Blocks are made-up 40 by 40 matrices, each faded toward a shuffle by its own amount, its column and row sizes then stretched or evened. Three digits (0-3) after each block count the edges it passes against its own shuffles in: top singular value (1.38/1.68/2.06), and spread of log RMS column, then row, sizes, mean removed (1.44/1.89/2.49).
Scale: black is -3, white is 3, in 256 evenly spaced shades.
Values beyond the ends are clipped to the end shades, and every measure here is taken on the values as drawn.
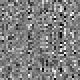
2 3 1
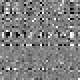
3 2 3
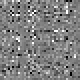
2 3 2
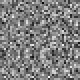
2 2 0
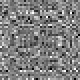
3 0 2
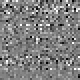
1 1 3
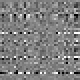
3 2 3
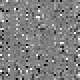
0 3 1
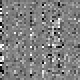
1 3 1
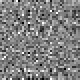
2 1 1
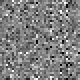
1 2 0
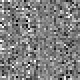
1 3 0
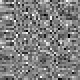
2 1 0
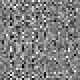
2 2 0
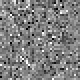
0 1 0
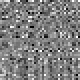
3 0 3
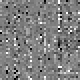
1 3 1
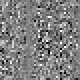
0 3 0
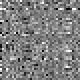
2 1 2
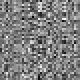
3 3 0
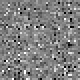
1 2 2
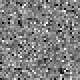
0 1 0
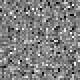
0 0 0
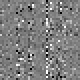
1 3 0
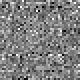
1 0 2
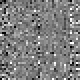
0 3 1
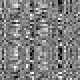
3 3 0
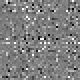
1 2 2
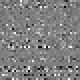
0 1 3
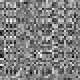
3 2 1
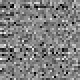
2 0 1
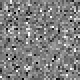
1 1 0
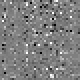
0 2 1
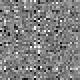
2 2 2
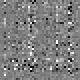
1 3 2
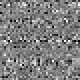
2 0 3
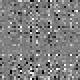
1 3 3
